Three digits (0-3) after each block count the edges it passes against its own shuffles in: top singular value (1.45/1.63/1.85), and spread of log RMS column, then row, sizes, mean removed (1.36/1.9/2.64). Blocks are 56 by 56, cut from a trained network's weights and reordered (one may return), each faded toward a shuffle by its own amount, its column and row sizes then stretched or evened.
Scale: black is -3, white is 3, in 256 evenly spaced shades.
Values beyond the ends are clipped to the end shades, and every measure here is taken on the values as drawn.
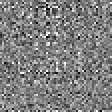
3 2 2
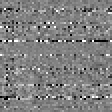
1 0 3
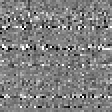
0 1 3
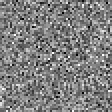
0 0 0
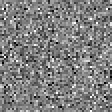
0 1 1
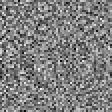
3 0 0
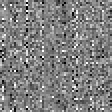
2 3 1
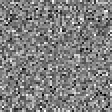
0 0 1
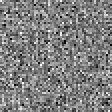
0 1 0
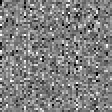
0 3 0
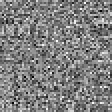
3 0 0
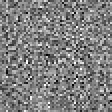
2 2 0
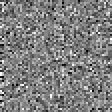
0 1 0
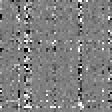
1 3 2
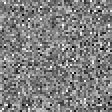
0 1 1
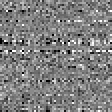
3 2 3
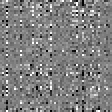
1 3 3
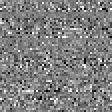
0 0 3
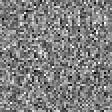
2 1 0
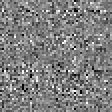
1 2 2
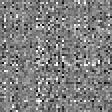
0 3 2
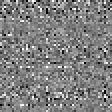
0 2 3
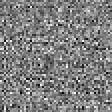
3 1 2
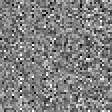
1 2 0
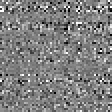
0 2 3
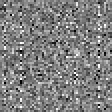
0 2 1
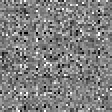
1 2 2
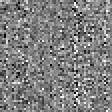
0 3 0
